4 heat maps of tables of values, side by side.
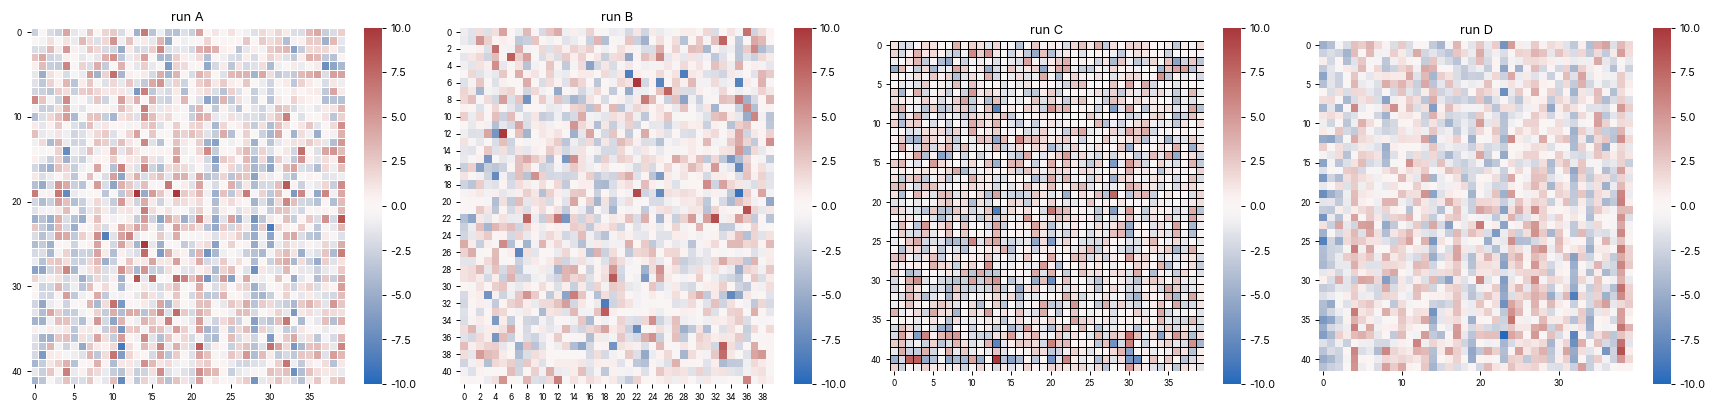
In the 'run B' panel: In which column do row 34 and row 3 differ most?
6
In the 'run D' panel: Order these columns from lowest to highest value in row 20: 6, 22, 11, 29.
29, 11, 6, 22
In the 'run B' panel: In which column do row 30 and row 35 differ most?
22
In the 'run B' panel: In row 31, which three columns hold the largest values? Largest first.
14, 8, 30
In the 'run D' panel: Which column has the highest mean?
38
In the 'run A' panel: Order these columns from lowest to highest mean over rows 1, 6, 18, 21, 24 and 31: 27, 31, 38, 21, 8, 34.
34, 38, 27, 31, 21, 8
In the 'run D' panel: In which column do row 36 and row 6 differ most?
14
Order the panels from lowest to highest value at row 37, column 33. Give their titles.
run A, run D, run C, run B
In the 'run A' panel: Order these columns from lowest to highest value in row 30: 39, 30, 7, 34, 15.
15, 30, 34, 7, 39
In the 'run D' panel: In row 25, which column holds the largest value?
24
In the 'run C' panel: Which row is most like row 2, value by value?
14
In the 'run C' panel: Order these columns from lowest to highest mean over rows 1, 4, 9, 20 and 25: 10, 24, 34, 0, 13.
24, 0, 13, 34, 10
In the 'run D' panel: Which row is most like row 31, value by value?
28
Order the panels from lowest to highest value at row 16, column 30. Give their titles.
run A, run D, run B, run C
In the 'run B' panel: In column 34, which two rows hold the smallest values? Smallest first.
31, 15
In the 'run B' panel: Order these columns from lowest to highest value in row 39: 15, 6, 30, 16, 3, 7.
3, 7, 16, 30, 15, 6
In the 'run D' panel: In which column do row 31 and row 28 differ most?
9
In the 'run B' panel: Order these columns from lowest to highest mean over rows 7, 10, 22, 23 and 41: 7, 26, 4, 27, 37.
7, 27, 37, 4, 26
